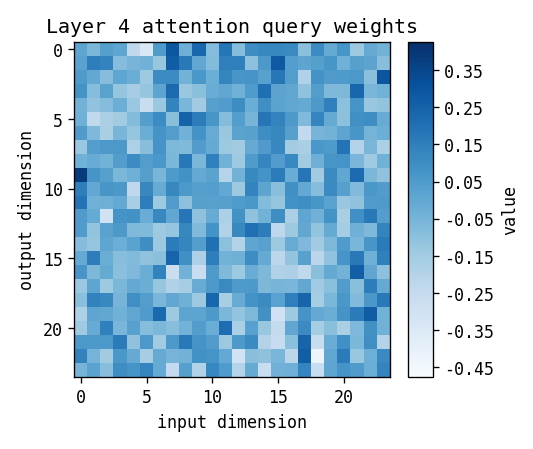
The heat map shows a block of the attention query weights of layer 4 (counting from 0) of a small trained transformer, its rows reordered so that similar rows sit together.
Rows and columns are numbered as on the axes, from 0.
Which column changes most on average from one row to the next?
21
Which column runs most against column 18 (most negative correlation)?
17
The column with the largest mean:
10
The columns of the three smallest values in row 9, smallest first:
11, 18, 23
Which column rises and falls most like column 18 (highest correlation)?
14
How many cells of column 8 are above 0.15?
5
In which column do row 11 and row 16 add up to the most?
0
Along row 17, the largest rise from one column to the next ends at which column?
22
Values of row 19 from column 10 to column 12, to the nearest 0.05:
0.05 -0.05 -0.1
